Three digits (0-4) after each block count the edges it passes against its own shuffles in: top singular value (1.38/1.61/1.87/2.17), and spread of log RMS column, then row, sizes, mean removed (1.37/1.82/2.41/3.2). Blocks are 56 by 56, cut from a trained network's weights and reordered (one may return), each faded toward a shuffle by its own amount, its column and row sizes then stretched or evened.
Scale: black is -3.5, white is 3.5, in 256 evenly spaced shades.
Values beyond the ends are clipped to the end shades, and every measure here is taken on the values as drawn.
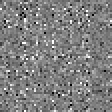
0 2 2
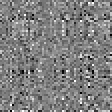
4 3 2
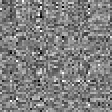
3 2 2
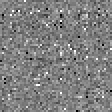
1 1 1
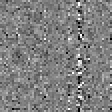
2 3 0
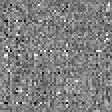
2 1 2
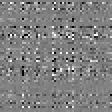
2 3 4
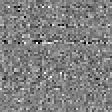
1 0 3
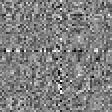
3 1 2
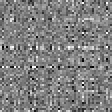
4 3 2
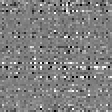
1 2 4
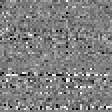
1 0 4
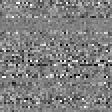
0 0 4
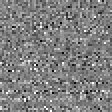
1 0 3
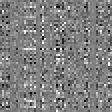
4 4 2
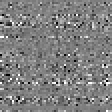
1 2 4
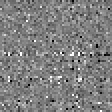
0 1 2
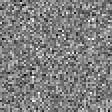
1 0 0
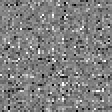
0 2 2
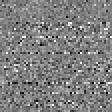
1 0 3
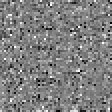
1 2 1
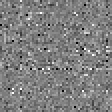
0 1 2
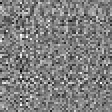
3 1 1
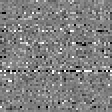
3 0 3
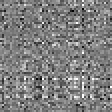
4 2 3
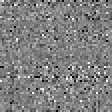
0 1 3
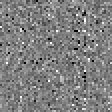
0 2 1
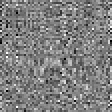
4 3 0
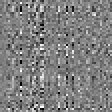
4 4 1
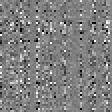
0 4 2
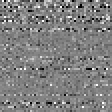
0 0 4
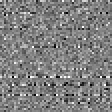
3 0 3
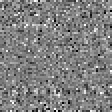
2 0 2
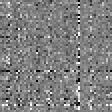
3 3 2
